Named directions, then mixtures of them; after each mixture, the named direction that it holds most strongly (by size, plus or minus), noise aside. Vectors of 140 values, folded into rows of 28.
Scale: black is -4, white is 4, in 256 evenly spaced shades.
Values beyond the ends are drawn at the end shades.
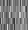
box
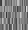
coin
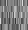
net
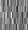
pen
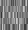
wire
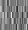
pen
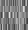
wire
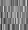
wire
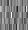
pen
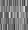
box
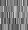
net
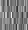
pen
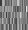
coin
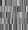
coin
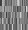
coin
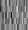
pen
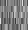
net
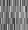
box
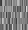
coin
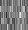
box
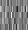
pen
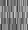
net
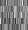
net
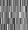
box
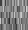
coin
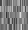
coin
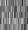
net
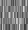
wire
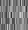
box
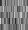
net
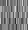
net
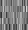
coin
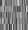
coin
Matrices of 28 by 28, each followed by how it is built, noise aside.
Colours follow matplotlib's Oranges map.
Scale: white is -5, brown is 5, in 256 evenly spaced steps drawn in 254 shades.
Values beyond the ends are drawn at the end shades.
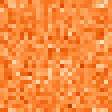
low rank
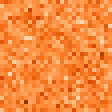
Toeplitz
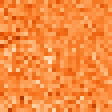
lower triangular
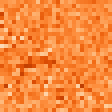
lower triangular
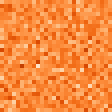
repeating rows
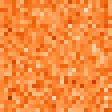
noise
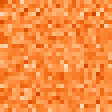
low rank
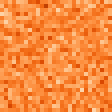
noise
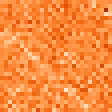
Toeplitz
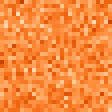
noise
